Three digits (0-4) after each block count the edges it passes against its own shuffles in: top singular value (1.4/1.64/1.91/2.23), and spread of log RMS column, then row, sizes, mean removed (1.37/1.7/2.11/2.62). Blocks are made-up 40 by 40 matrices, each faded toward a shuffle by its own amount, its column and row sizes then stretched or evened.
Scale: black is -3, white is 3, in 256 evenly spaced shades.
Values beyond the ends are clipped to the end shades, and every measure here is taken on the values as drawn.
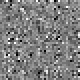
0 2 1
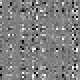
3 4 3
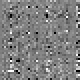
1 4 2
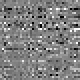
3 2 4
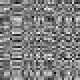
4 2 4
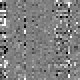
3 4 0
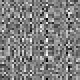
4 4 0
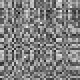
4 3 1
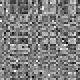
4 1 2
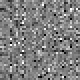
1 3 0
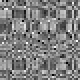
4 2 0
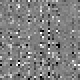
0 4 3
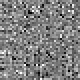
2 1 1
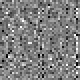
3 3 1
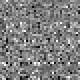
2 1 3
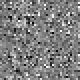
0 3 1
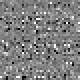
2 2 2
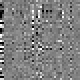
4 4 1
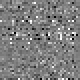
0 1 3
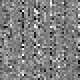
2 4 0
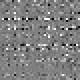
2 2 4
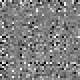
1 2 3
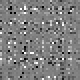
2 3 4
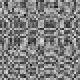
4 1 1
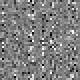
0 4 0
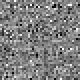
0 1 2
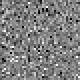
1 1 0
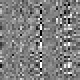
4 4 0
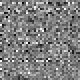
3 1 3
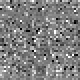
1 0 2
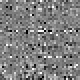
2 3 3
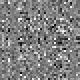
1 3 1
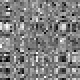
4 3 2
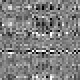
4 3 4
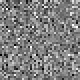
2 1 1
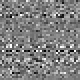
3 1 4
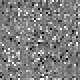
1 1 0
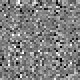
2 1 1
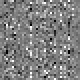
1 4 0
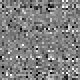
2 3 2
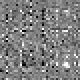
3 3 2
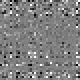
2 3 4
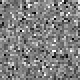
0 0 1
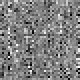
1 4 0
